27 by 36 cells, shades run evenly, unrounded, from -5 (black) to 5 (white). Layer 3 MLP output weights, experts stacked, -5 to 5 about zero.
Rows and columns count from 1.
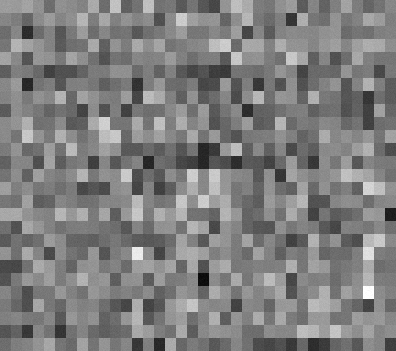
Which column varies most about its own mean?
34
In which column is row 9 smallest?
23
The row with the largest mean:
4
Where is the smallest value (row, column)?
22, 19
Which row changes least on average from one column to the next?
6
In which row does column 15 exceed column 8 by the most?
10
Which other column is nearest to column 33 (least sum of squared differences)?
7
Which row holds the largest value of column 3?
11
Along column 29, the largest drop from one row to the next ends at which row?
27
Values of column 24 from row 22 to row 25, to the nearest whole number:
1 0 0 2
